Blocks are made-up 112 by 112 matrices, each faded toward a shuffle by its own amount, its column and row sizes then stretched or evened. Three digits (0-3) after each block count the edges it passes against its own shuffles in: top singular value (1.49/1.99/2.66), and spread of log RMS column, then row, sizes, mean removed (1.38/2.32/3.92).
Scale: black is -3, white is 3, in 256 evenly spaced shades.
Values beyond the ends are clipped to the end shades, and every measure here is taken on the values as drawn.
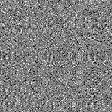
2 0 0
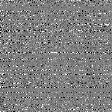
0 1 3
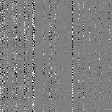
2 3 2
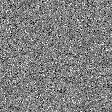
0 0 0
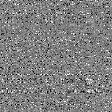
2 0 2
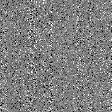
1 2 0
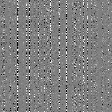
3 3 0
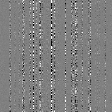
3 3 1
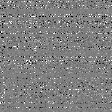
0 1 3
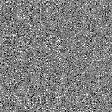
2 1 0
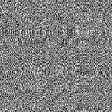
3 1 1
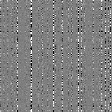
3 3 1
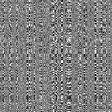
3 3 0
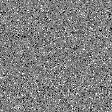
0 1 1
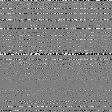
3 0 3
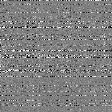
1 1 3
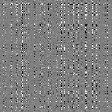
3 3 2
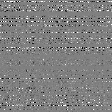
2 1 3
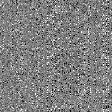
2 2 0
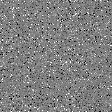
0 1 1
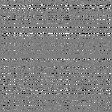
2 1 3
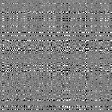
3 2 3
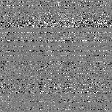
1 1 3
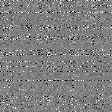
1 1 3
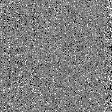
0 2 0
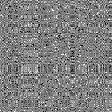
3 1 0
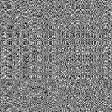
3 1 1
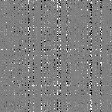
2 3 2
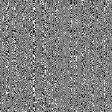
2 3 0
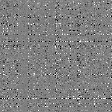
2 2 2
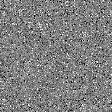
0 1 1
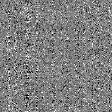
1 2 0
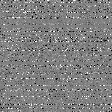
0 0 3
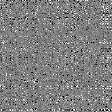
2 2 2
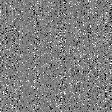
1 2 0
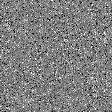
0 1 0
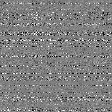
1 1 3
